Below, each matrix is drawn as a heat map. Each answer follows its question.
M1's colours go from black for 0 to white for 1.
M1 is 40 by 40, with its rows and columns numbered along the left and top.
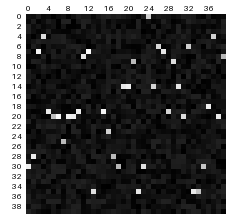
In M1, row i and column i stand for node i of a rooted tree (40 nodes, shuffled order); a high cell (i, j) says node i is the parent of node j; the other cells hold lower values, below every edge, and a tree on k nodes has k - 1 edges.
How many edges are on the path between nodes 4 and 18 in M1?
4
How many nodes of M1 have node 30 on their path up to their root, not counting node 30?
11
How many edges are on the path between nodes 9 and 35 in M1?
4
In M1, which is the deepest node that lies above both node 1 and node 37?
19
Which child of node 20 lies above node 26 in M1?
6
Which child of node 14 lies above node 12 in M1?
25
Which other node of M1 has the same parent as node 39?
11
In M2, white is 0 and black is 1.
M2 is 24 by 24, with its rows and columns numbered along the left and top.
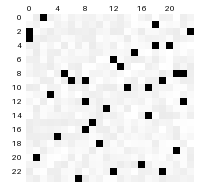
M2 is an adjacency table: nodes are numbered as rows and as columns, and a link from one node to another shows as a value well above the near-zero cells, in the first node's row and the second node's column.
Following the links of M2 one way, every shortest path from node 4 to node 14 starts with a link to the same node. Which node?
node 18
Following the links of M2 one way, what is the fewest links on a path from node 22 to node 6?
6
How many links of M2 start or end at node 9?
4
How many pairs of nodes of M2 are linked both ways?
2
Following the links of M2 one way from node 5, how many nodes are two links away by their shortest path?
1
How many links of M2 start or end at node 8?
6
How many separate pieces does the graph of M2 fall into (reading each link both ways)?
3
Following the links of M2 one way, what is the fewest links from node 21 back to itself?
3
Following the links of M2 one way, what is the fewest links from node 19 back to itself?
5
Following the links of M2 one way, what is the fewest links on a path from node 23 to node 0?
5
